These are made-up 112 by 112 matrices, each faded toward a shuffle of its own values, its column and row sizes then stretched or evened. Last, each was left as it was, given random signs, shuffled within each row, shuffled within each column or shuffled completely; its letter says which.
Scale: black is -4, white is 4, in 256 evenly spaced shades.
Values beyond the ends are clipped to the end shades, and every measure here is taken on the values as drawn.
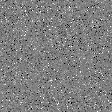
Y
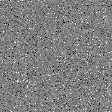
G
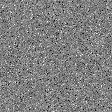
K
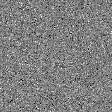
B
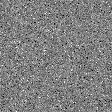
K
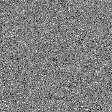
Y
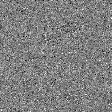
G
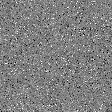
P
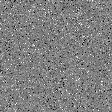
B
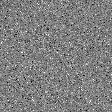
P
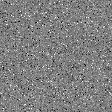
P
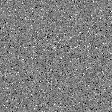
P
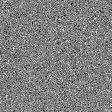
B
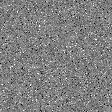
K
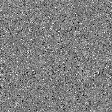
G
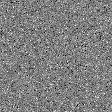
P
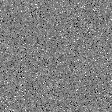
B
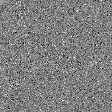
G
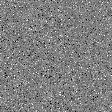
B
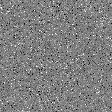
B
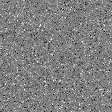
K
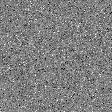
K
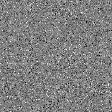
G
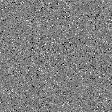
G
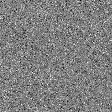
K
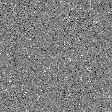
Y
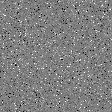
K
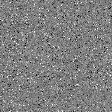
Y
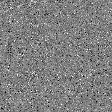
Y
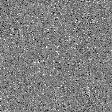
Y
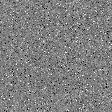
B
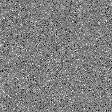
Y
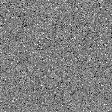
G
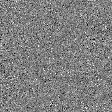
B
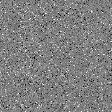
G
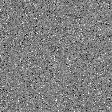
B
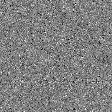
Y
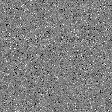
G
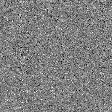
Y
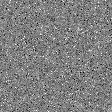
K
